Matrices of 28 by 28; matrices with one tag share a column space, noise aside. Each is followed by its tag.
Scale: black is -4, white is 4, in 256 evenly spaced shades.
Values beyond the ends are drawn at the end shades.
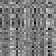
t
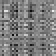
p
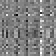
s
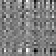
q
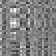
t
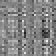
s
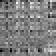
q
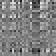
q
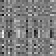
s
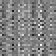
p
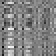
t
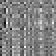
t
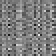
p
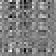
q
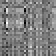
t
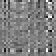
q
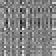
t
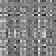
s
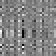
s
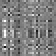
s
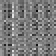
p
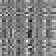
s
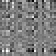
q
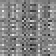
p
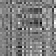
t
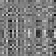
s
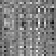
t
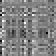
s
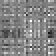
s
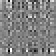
q
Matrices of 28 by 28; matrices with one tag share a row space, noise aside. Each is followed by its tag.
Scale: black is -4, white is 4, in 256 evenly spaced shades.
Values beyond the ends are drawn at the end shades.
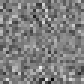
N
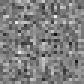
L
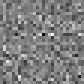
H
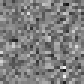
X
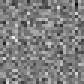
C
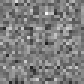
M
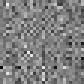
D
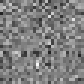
N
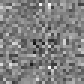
N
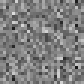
C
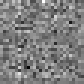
L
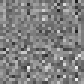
C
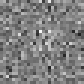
N
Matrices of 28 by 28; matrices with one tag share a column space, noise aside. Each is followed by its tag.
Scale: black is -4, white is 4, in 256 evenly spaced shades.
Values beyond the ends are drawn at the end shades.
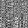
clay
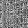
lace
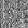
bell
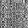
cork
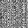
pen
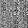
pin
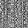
pin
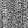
pen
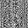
clay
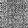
pen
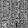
clay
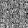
bell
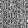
bell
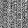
pen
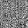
clay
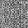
lace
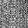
cork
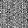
pen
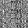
bell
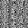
lace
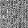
lace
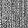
clay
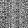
pen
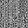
clay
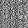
lace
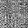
clay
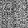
pin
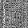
pen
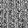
bell
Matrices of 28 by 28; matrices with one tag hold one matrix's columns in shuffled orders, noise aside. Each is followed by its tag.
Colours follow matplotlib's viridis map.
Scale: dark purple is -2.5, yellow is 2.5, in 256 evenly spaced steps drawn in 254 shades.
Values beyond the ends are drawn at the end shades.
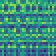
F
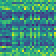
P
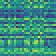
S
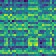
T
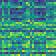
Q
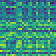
Q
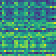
Q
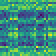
P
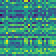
S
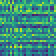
F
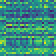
S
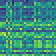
Q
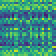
P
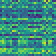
S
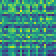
F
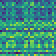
Q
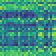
P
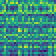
F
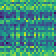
P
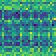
P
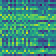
T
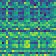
Q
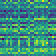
S
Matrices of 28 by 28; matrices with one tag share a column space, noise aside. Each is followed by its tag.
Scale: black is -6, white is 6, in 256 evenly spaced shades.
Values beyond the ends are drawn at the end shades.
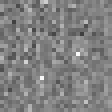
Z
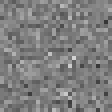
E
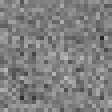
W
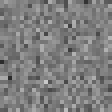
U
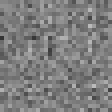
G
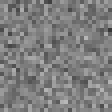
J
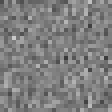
J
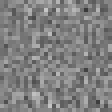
J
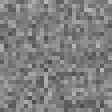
J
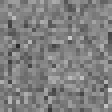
U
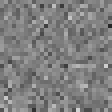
E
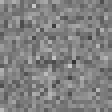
G
